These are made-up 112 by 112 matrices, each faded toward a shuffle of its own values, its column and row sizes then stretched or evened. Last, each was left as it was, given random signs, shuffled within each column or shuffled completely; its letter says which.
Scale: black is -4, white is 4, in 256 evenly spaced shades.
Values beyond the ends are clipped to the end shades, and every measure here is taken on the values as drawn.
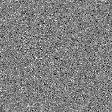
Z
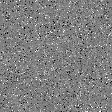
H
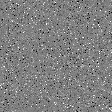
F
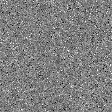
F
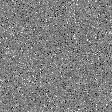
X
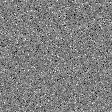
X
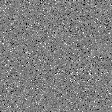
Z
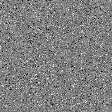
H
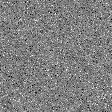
X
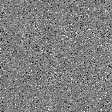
H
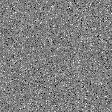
F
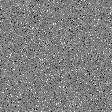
X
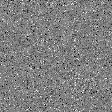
Z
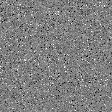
H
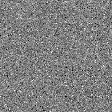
Z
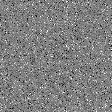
F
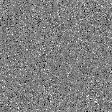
H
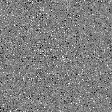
Z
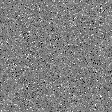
F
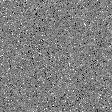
X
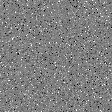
X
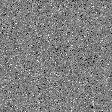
F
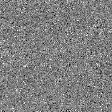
Z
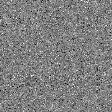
Z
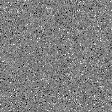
Z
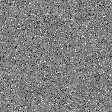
X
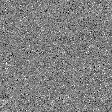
H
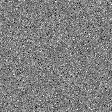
X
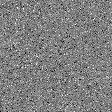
X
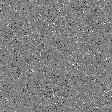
X
